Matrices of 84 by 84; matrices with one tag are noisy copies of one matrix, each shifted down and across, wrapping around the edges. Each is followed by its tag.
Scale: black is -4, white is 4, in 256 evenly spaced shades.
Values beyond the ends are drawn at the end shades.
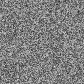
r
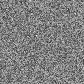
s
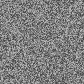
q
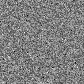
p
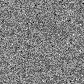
q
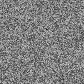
r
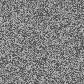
r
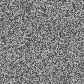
r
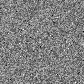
r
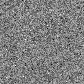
r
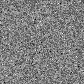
r
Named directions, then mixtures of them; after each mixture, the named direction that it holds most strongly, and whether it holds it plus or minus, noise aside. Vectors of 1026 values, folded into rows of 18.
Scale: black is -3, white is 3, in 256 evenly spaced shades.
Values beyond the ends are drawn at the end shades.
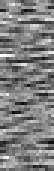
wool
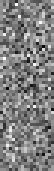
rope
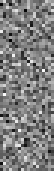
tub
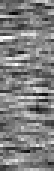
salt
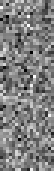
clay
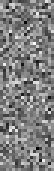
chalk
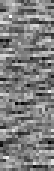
wool, plus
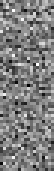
tub, plus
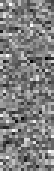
tub, minus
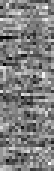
salt, minus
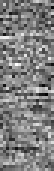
salt, plus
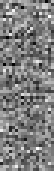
chalk, minus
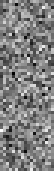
rope, minus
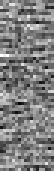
wool, plus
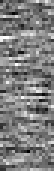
salt, plus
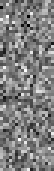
clay, minus
